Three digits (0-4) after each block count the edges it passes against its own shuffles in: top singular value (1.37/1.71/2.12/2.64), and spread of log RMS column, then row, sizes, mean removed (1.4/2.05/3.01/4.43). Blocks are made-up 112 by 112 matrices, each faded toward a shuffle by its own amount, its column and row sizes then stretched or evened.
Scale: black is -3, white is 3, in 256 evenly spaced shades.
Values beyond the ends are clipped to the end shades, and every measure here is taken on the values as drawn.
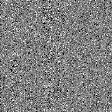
1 2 0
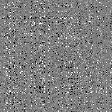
1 3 2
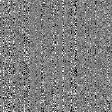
0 4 1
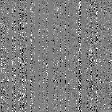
1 4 1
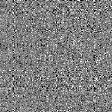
3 2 2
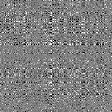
4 2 3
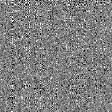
3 3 2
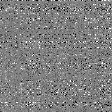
0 2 3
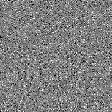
3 0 0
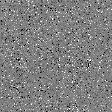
1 1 1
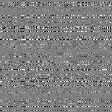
4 1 4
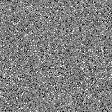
1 0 1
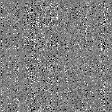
0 3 2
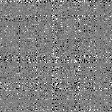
2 3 3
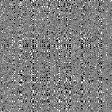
4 3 2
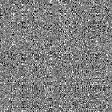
3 2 1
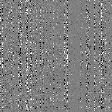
2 4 2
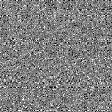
3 0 2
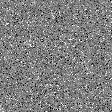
0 0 1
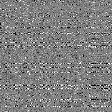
4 1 3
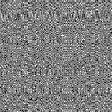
4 1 0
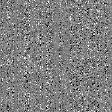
0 3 0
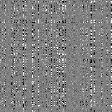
4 4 2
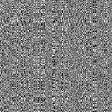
4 3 1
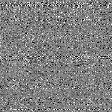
3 0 3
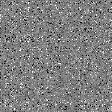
1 2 2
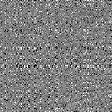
4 2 2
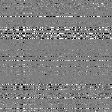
4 1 4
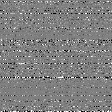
3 0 4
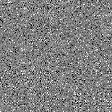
3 1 1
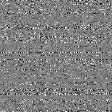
0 1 4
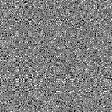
4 0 2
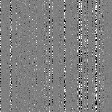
4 4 0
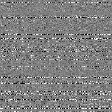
3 1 4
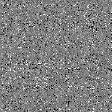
1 2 2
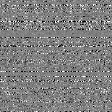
2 1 4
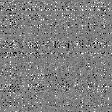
2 2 3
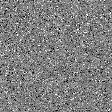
0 0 1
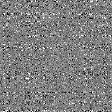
2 2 3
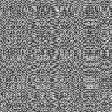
4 0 0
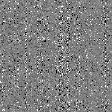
2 3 1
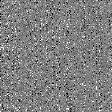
0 3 0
